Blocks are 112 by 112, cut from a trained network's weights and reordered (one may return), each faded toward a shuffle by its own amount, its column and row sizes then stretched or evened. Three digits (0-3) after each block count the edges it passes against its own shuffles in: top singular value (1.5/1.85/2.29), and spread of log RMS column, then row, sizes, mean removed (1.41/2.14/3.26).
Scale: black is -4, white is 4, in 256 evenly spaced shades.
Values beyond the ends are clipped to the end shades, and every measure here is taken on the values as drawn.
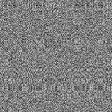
3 1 1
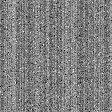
3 0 0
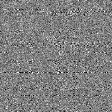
1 1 2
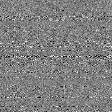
1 0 3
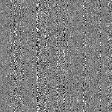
2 3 0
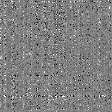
1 2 2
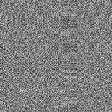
3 0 1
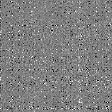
0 2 2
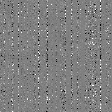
1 3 1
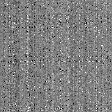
2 2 1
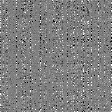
1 3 1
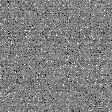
0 0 0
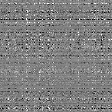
3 2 3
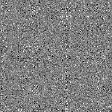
0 2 2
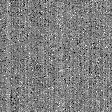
2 0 0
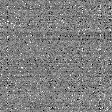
1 1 1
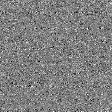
0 0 2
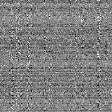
2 2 1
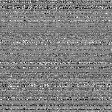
3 0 3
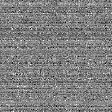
3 1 2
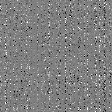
0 3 1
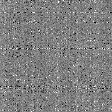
1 1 2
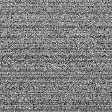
3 0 1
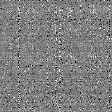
1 2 1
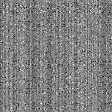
3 0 2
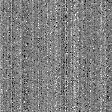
3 2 0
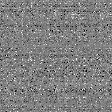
1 1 2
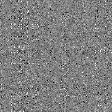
1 2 1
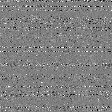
0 0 3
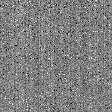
1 0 1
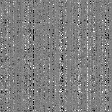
2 3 1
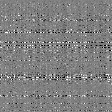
2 0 3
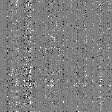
1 3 2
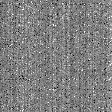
2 1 1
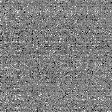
1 1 1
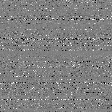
0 0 3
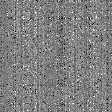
2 2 1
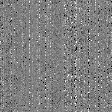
1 3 0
